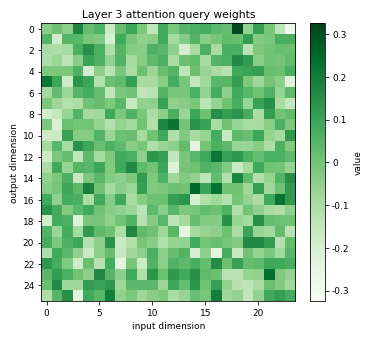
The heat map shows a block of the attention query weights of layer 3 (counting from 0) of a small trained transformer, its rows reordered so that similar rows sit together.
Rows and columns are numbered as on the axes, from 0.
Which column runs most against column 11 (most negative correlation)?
6
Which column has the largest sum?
16
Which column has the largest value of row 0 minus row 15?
18
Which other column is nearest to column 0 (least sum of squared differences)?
12
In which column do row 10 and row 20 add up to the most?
20
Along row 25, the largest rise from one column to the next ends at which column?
4
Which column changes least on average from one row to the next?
7
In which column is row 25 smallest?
3
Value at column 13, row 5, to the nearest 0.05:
0
